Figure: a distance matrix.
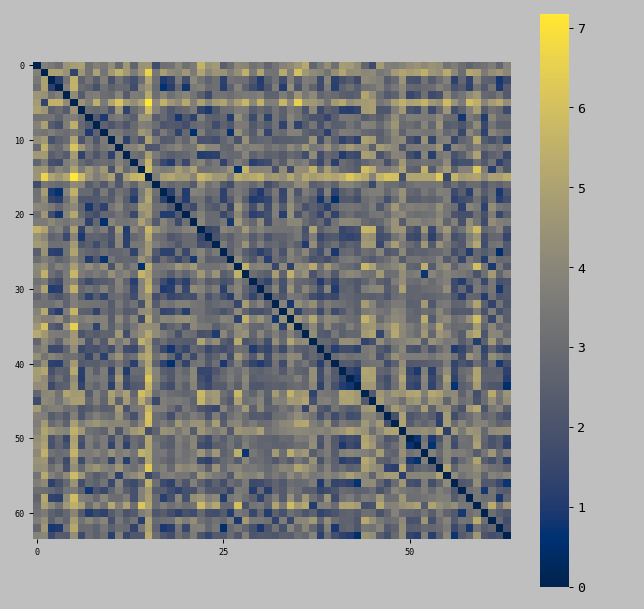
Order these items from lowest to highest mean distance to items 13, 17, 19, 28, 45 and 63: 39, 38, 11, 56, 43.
38, 56, 43, 39, 11
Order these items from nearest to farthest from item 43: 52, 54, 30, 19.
30, 54, 19, 52
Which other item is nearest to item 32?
34
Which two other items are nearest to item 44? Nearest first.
37, 59
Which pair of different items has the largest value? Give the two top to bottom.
5, 15
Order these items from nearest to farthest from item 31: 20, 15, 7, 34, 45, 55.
7, 20, 45, 55, 34, 15
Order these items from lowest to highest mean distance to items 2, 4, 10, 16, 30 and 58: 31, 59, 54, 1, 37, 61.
31, 61, 54, 37, 59, 1
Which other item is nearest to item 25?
62
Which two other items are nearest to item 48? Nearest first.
54, 47
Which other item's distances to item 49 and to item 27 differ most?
14
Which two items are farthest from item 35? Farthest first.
5, 1
